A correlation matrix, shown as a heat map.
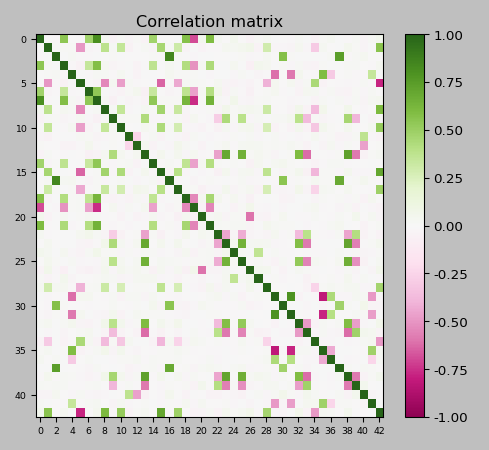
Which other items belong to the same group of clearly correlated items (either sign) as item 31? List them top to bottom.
4, 29, 35, 36, 41
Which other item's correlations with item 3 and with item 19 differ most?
7
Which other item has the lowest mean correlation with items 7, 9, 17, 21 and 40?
19
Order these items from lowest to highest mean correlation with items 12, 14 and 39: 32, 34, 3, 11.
32, 11, 34, 3
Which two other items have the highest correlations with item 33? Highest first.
39, 22
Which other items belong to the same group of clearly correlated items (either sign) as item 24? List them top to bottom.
27
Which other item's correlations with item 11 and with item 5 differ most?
42
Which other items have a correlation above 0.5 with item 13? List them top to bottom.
23, 25, 32, 38
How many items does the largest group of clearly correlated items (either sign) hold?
9
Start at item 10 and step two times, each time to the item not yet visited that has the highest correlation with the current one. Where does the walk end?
15
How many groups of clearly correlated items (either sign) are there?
8
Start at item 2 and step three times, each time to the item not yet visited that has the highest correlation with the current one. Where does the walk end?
30
